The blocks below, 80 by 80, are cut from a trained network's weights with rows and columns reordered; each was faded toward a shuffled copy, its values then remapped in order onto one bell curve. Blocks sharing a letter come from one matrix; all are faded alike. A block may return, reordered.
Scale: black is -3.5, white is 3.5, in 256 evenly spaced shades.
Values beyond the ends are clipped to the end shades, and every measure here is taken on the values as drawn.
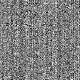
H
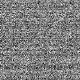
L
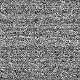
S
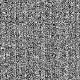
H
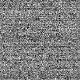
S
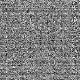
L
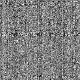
H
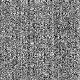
H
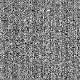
H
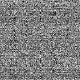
L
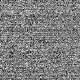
S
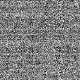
L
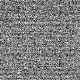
S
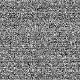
S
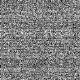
L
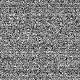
S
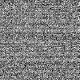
S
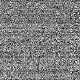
L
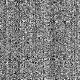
H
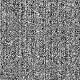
H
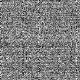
S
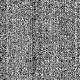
H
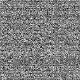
L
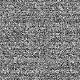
S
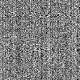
H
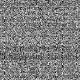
L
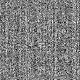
H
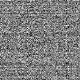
L
